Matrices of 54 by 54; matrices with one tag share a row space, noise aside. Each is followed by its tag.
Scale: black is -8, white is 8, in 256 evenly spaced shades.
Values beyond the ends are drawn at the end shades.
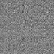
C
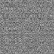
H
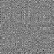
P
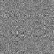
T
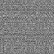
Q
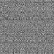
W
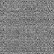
Q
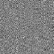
T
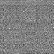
Q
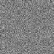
P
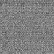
W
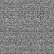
H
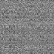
H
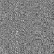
T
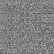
C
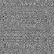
Q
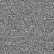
C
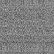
W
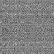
W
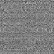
Q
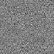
C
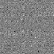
C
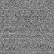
H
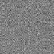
P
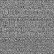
W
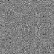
P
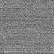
Q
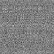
W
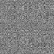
C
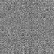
C
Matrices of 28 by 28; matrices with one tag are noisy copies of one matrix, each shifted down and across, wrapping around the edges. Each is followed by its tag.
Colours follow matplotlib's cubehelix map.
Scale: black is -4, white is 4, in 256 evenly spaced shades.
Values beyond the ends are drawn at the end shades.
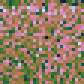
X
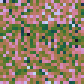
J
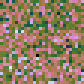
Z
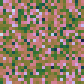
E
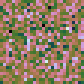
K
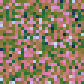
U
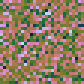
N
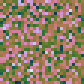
N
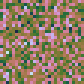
K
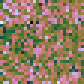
J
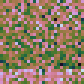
X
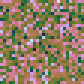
U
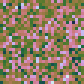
U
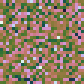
N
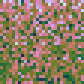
X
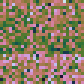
X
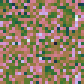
K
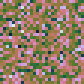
N
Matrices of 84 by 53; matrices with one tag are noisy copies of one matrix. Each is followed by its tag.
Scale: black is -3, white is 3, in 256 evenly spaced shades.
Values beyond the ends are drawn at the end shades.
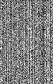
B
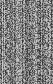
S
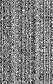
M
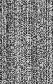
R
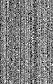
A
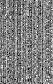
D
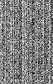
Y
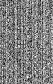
D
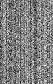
A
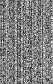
D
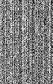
Y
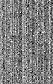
Y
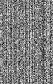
B
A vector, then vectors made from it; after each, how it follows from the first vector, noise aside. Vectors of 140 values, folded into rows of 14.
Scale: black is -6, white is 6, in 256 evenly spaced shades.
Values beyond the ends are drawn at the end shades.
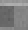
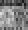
negated, scaled up.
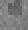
wrapped around, partly zeroed.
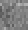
partly zeroed.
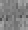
wrapped around, negated, partly zeroed.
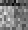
negated, scaled up.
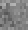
partly zeroed.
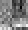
wrapped around, scaled up.
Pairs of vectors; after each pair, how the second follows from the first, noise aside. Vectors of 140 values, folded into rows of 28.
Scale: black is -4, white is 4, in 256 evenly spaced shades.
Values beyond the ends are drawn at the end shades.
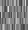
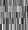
reversed.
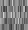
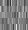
wrapped around, partly zeroed.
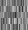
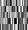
negated, scaled up.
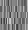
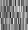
reversed.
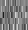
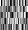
reversed, negated, scaled up.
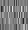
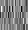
negated.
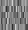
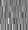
wrapped around, partly zeroed.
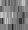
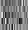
sign-scrambled.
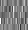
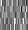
wrapped around.
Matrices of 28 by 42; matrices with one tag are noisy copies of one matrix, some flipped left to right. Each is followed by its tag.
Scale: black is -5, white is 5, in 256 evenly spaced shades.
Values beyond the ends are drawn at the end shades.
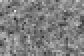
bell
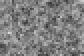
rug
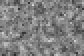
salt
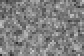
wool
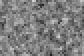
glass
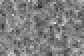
glass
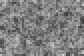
bell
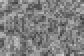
bell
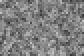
wool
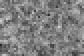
rug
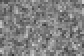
wool
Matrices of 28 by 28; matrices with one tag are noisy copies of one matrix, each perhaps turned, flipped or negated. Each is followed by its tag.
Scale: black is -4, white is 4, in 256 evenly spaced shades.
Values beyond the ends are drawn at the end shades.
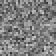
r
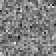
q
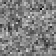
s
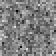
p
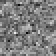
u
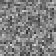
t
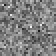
s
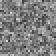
p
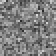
q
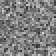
t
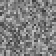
s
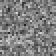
s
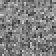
r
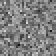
s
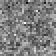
p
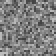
t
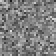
t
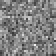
q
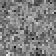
p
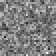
u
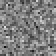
t
